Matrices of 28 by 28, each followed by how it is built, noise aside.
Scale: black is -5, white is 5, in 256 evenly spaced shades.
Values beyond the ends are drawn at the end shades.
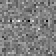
uneven rows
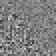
lower triangular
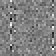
uneven columns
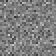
repeating columns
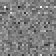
uneven rows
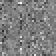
uneven columns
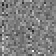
uneven columns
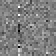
uneven columns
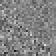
lower triangular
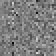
uneven columns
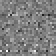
uneven rows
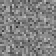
repeating rows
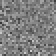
lower triangular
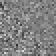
lower triangular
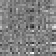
low rank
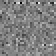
uneven rows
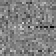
uneven rows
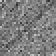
Hankel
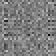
low rank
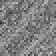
Hankel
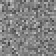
repeating rows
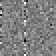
uneven columns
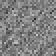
Hankel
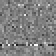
uneven rows
